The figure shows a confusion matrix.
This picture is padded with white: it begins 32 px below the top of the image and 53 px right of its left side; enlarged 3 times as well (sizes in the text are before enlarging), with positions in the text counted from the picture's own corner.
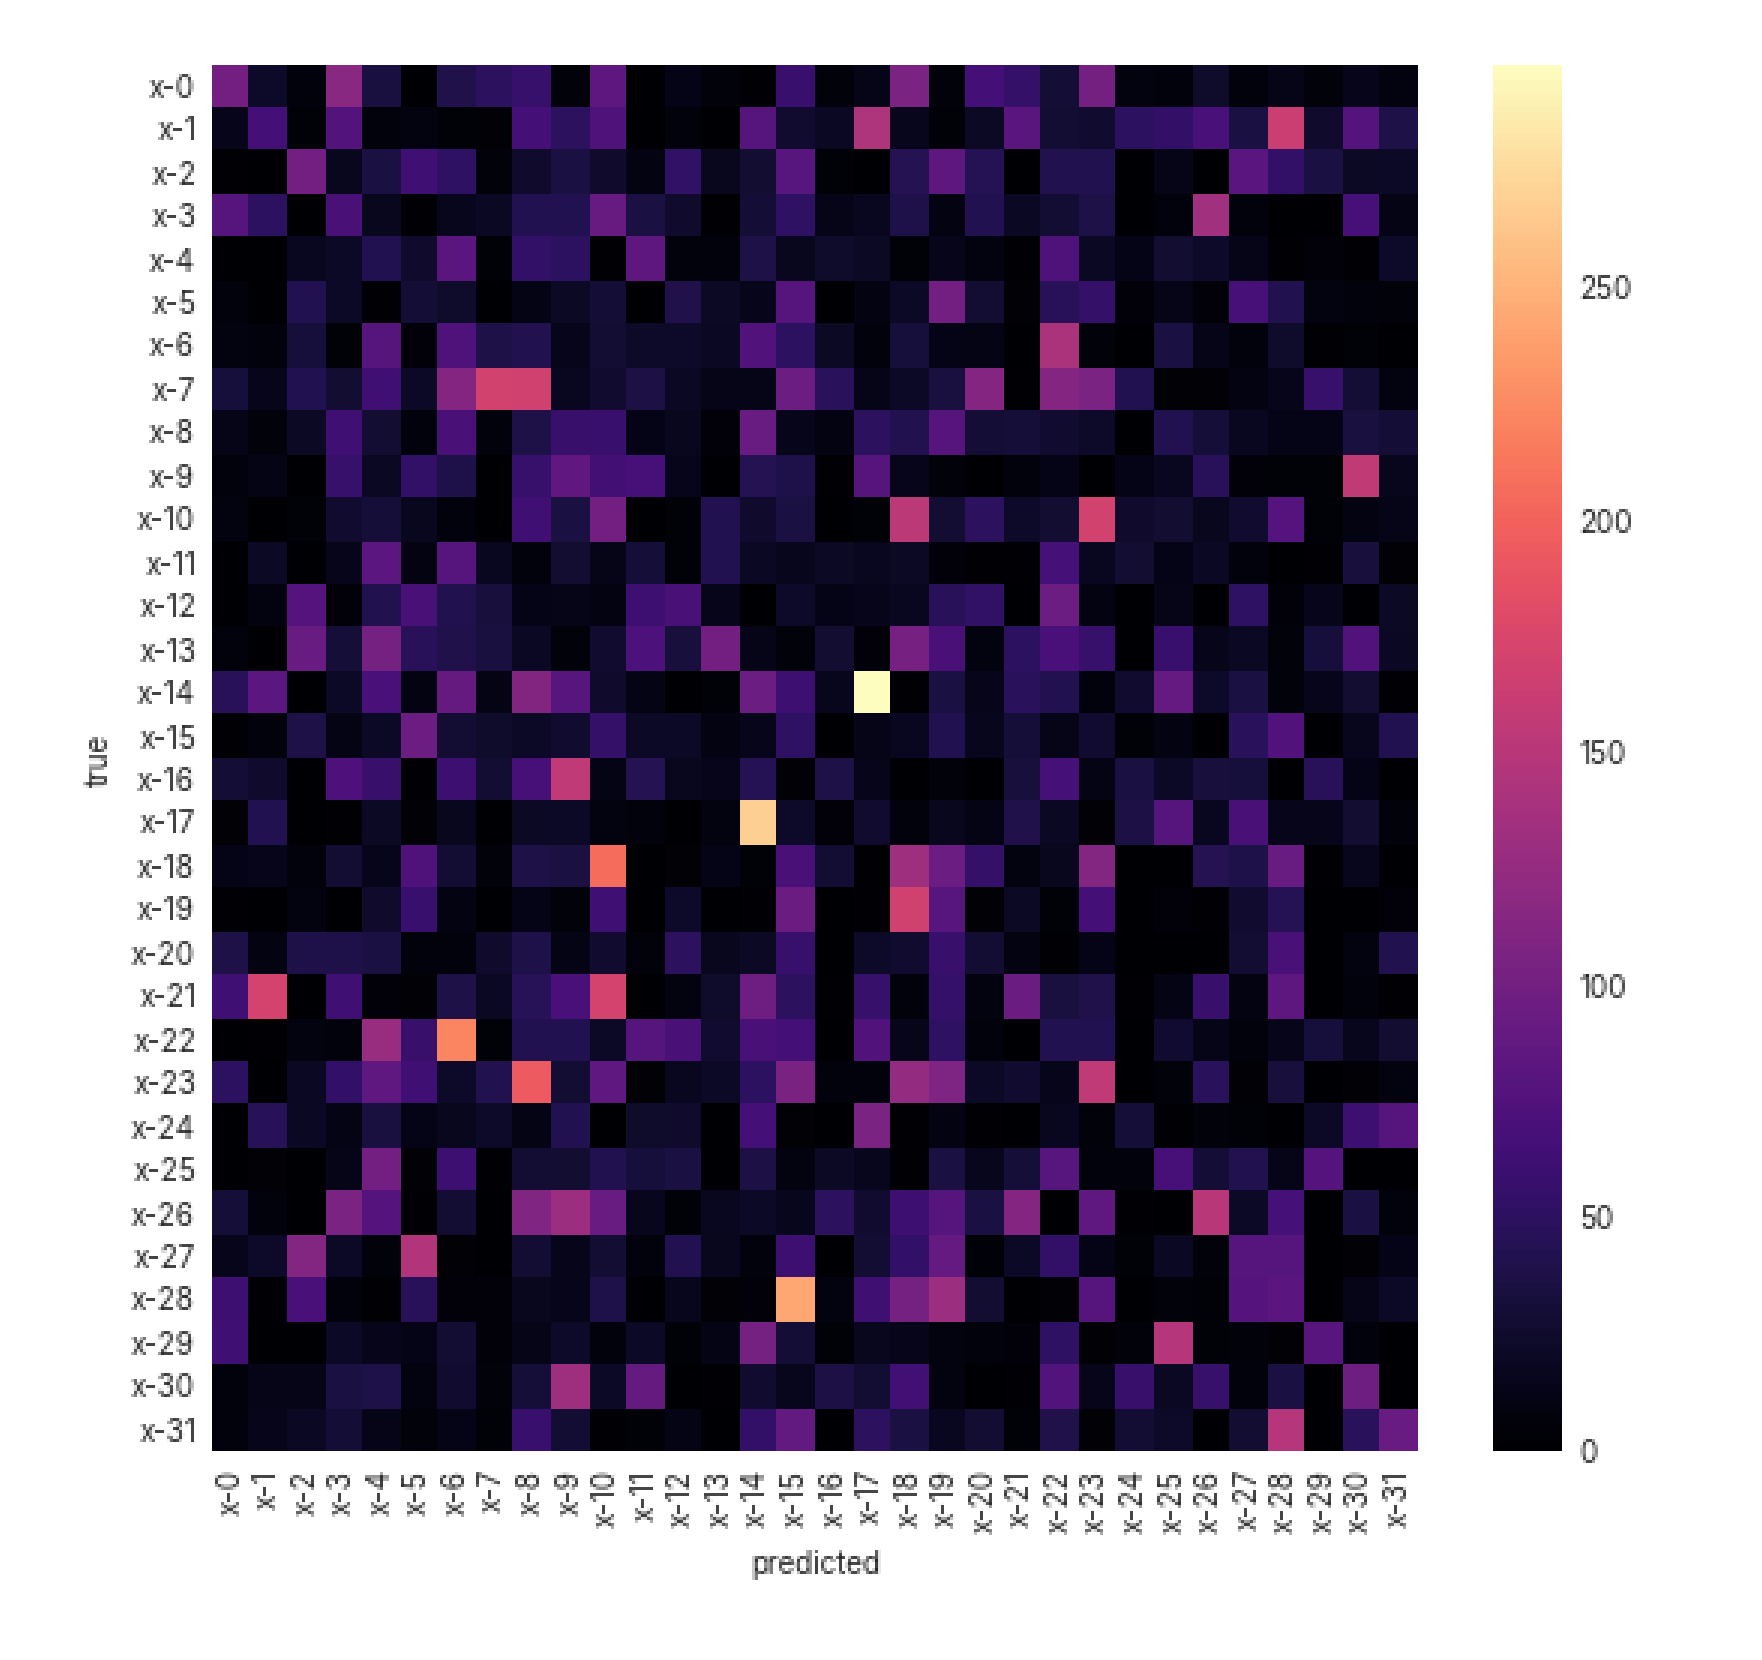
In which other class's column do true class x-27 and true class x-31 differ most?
x-5
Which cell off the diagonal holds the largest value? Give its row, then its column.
x-14, x-17
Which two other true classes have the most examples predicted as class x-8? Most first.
x-23, x-7
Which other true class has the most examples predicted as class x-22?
x-6
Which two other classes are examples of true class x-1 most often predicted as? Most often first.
x-28, x-17
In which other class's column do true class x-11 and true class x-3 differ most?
x-26
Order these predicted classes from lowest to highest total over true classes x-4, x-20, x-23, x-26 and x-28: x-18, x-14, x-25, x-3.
x-25, x-14, x-3, x-18
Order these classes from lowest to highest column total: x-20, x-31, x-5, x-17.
x-31, x-20, x-5, x-17
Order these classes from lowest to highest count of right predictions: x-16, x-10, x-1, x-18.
x-16, x-1, x-10, x-18
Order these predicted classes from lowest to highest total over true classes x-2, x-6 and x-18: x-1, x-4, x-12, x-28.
x-1, x-12, x-4, x-28
